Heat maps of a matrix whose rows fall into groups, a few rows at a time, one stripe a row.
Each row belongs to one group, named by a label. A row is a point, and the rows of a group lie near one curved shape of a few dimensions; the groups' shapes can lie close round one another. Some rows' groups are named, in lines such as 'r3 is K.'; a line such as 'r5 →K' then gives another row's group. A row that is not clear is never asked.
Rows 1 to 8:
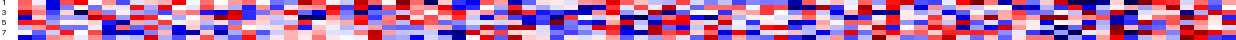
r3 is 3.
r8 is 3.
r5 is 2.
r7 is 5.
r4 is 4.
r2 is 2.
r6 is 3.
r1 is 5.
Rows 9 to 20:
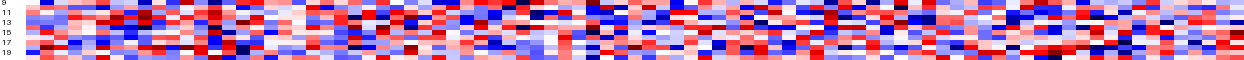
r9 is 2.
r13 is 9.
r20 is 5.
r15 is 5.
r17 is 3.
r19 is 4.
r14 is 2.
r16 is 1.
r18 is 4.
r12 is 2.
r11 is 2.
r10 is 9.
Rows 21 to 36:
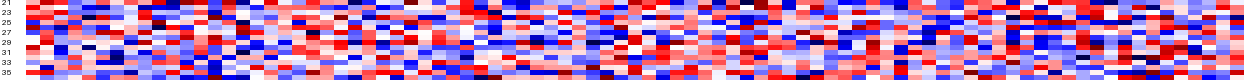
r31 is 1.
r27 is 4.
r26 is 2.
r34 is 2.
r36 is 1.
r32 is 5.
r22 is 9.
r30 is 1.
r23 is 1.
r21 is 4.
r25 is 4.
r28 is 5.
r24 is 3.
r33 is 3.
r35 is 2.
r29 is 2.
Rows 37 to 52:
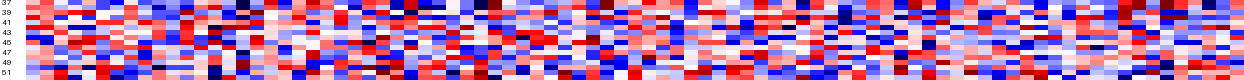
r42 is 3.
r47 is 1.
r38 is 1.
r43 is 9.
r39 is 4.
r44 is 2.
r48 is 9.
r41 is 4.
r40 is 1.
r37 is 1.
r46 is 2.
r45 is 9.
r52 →1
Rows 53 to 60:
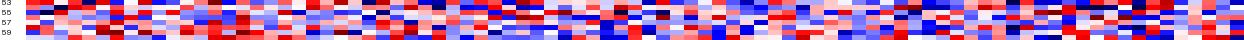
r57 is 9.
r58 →3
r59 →4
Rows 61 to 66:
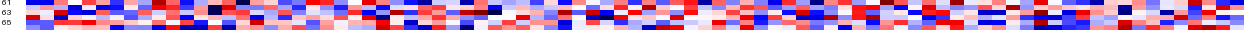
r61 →3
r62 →3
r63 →1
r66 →5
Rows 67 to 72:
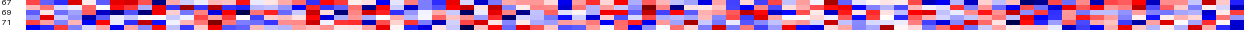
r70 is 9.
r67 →2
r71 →3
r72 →3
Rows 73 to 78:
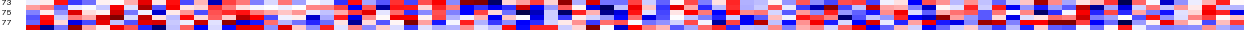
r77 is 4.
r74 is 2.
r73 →1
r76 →4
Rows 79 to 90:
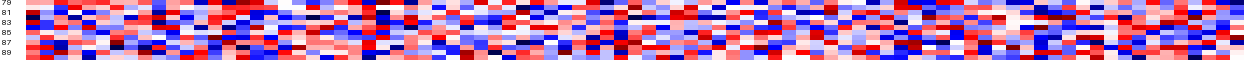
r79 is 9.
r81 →2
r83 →1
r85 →9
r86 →5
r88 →1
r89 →1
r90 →3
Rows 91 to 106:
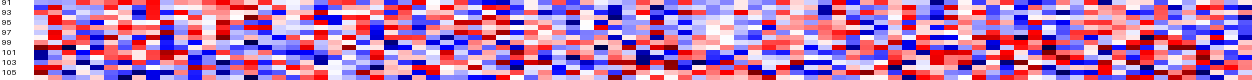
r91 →2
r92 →9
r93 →2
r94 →9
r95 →9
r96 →9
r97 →9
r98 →3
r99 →1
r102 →4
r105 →2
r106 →1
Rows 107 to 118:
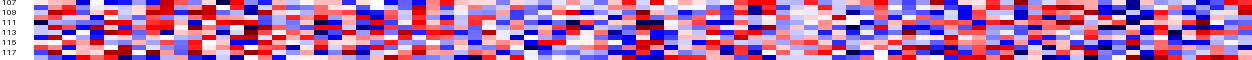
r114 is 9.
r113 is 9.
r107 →3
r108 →4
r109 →4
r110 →3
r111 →4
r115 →4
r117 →4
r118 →5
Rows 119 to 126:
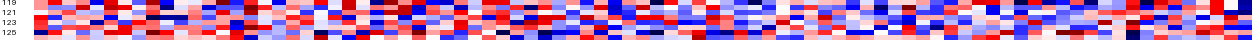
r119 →3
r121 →9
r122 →9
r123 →3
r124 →9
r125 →4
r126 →3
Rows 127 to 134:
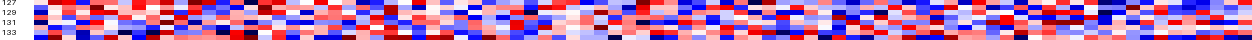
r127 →4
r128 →4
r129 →2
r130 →2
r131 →4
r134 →9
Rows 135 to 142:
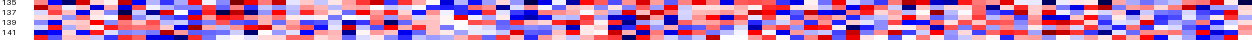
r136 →1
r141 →4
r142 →9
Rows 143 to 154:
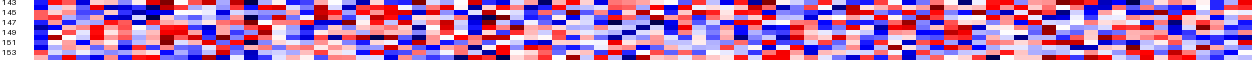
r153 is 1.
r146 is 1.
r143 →4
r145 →2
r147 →9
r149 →4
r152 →3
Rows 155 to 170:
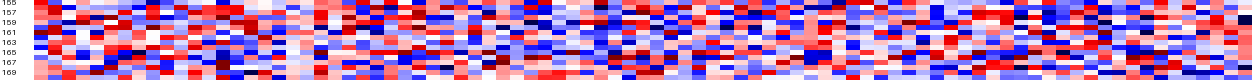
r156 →2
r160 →4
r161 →3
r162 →4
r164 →4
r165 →2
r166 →3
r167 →1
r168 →3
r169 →4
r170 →9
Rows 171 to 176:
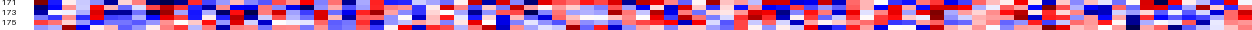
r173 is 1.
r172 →4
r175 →3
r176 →1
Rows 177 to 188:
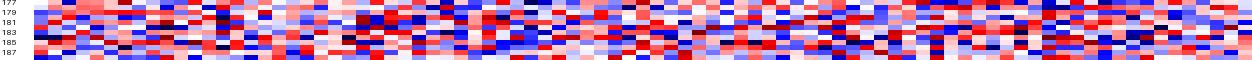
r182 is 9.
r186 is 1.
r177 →5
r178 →5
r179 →2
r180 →1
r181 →9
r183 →3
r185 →4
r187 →2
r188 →4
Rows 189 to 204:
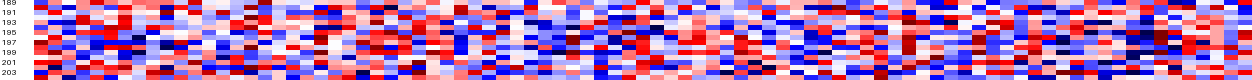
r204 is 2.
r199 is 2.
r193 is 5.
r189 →4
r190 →2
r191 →9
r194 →4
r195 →5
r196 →2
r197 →2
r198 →9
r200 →3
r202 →9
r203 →4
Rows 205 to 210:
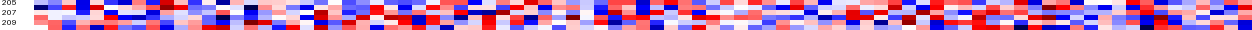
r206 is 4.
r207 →1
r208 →2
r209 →9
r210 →3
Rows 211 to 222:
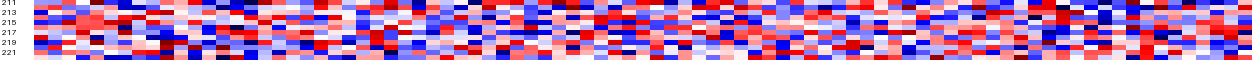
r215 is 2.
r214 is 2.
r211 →4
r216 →5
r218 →9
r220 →9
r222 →3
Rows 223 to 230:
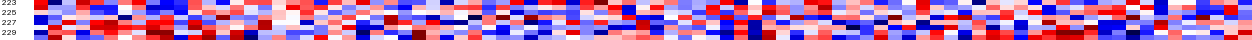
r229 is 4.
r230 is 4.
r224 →9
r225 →9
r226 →3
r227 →2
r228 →4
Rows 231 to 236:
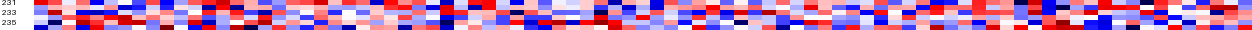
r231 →3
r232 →5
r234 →2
